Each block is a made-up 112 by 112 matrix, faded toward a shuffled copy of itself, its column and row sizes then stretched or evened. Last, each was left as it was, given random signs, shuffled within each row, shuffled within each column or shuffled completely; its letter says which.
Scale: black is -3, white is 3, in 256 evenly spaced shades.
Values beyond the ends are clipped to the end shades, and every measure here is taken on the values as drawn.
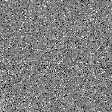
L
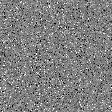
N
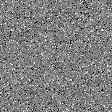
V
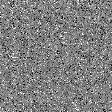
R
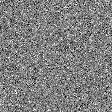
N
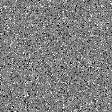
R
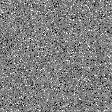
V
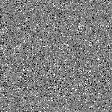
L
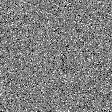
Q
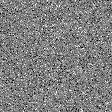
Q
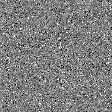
R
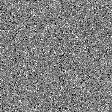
N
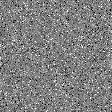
N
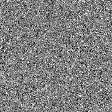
R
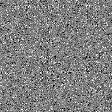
L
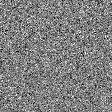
V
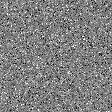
Q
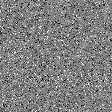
V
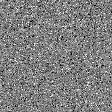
V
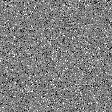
V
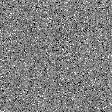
R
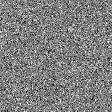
V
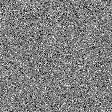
V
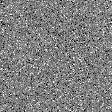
N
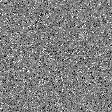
V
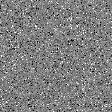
L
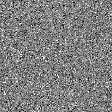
L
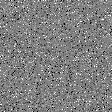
V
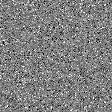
V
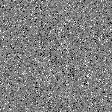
N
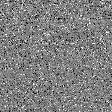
V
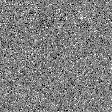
V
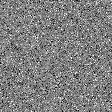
Q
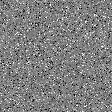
Q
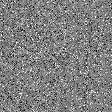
N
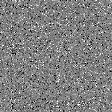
L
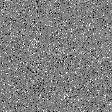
N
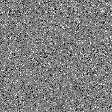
L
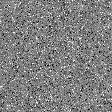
N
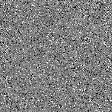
L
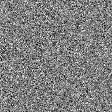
N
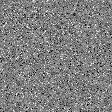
V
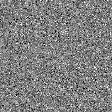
L
